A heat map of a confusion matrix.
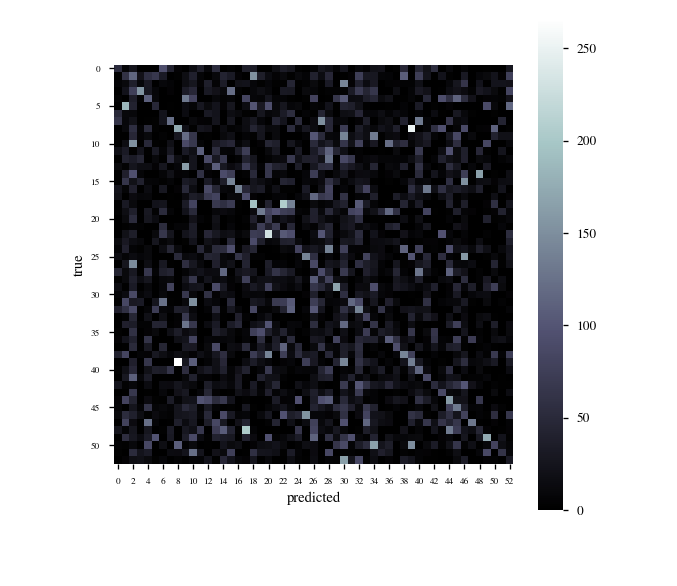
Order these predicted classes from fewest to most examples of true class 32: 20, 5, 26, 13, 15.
20, 15, 13, 5, 26
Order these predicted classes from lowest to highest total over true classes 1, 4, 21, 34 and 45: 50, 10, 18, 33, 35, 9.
35, 50, 33, 18, 10, 9
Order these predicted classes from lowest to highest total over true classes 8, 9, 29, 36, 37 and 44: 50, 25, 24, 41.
25, 41, 24, 50
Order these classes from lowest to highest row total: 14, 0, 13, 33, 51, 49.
33, 0, 51, 14, 13, 49
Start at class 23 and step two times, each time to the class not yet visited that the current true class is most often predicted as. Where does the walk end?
22
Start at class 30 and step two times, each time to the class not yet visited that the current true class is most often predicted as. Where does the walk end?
46
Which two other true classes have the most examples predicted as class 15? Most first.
3, 24
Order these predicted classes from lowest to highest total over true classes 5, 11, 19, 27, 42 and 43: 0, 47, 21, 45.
47, 0, 45, 21
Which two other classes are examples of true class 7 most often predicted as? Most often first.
27, 40
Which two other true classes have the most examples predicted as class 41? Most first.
16, 19
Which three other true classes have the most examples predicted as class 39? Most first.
8, 50, 25
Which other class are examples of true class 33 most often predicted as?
9
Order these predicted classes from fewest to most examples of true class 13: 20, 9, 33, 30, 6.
33, 6, 30, 20, 9
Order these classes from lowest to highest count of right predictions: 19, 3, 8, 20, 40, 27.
20, 27, 40, 19, 3, 8
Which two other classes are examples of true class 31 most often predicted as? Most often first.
10, 6
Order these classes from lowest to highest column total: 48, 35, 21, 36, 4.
35, 48, 36, 21, 4
